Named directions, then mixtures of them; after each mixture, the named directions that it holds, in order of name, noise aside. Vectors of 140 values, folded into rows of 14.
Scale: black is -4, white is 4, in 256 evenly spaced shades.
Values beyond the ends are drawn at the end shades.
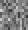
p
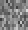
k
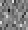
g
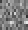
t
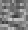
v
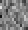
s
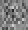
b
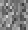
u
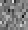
b, g.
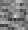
v.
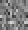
k, t.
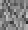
g, t.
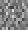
b.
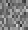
k, s.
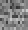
k, v.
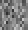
b, k, s.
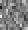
s.
